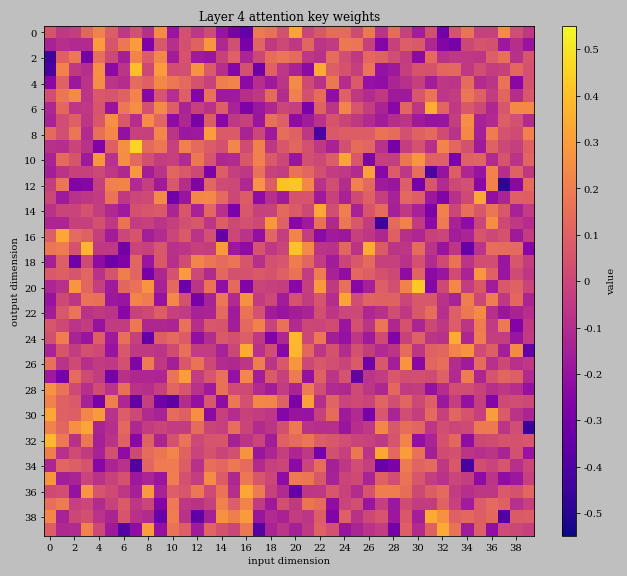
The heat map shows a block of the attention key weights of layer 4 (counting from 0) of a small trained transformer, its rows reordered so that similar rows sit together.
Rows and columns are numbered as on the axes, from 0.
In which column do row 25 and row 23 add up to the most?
16
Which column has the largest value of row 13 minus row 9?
35
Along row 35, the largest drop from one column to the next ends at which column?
1
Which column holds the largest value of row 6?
31
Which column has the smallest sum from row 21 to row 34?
39
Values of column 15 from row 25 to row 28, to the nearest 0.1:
0 -0.1 -0.2 0
